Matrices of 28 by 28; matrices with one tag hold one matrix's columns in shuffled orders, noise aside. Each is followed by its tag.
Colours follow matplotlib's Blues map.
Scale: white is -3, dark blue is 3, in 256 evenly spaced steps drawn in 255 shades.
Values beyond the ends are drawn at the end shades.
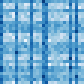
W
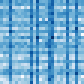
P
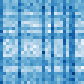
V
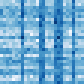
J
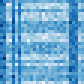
W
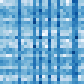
J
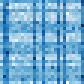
W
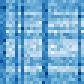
V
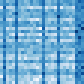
P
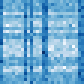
V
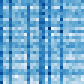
P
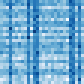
P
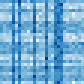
W
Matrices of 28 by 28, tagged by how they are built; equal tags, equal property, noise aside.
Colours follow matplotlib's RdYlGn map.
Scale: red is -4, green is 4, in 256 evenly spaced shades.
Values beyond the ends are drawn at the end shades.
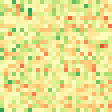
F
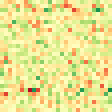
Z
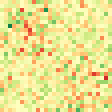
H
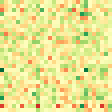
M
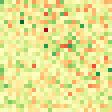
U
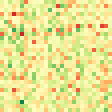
M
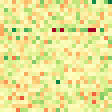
Z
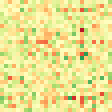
M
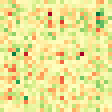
M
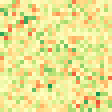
H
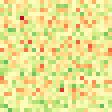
F
